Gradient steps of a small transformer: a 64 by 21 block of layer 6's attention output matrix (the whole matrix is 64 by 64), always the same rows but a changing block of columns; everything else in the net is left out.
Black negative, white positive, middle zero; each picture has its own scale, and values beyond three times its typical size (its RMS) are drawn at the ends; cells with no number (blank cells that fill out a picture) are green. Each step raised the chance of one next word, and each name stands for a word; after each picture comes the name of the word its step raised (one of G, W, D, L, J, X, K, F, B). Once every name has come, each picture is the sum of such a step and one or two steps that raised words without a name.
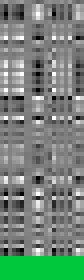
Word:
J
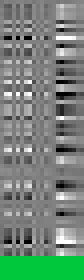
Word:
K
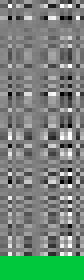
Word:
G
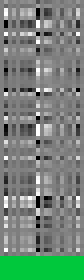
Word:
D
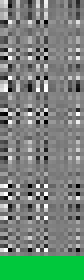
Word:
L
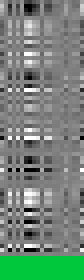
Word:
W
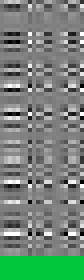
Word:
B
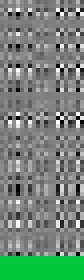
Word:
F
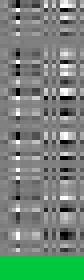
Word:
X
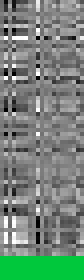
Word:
K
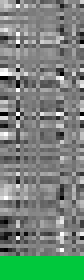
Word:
B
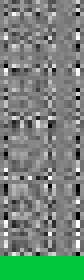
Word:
F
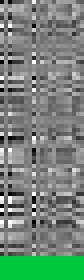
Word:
W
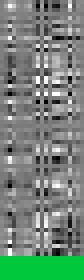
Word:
K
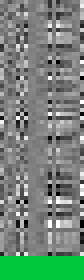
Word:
F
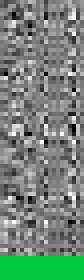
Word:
D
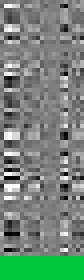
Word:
G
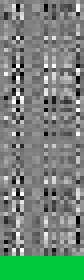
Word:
J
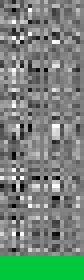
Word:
D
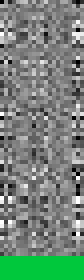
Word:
B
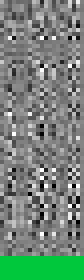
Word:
L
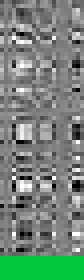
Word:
D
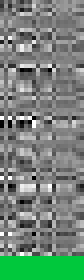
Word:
F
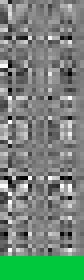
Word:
J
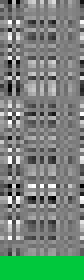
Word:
L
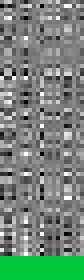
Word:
G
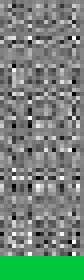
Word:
K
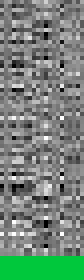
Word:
B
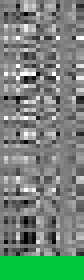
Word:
J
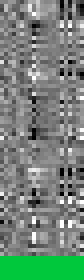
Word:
W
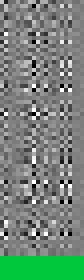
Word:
B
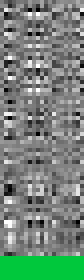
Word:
F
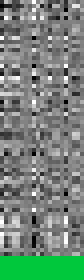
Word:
G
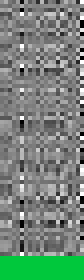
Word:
F
